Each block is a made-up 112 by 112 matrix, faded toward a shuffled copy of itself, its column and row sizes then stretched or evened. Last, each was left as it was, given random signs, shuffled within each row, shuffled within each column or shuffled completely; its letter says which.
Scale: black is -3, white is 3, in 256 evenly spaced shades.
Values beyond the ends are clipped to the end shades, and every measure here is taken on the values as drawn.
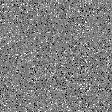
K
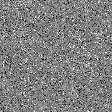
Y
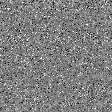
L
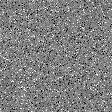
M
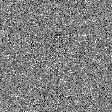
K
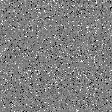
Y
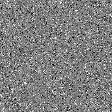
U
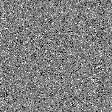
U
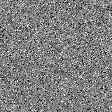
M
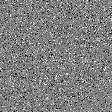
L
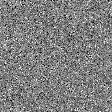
U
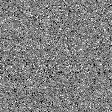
L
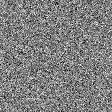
M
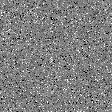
L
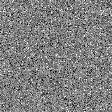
U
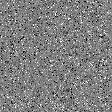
U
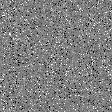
U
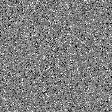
U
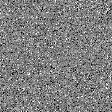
Y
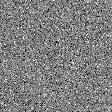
U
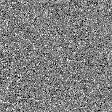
U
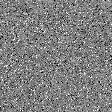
L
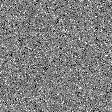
M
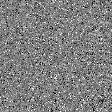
K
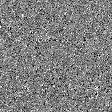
L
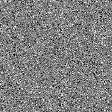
Y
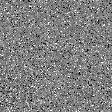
Y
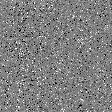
U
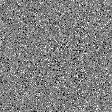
Y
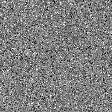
U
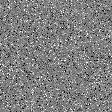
M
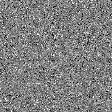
K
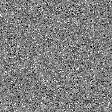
Y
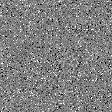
K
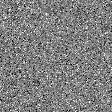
U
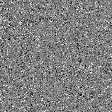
Y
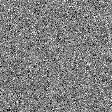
U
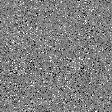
K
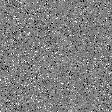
U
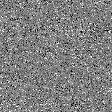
L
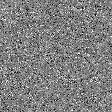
L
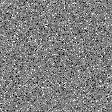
L
